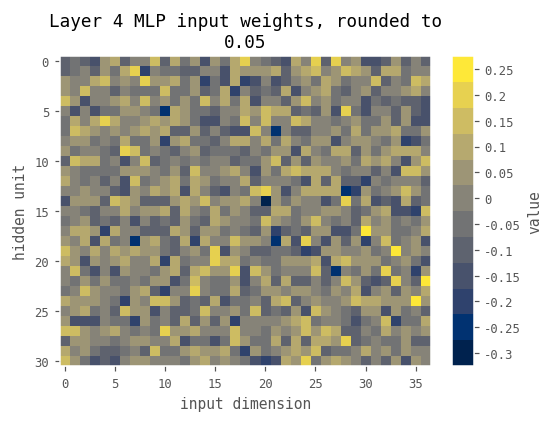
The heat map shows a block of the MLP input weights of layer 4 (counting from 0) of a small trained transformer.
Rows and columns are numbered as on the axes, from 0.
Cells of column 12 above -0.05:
15
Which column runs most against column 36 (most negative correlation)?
18
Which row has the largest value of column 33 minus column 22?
19
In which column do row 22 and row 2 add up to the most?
36
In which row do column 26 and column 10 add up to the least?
20
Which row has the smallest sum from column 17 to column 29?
17
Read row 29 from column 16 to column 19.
0.1 -0.05 -0.2 0.05
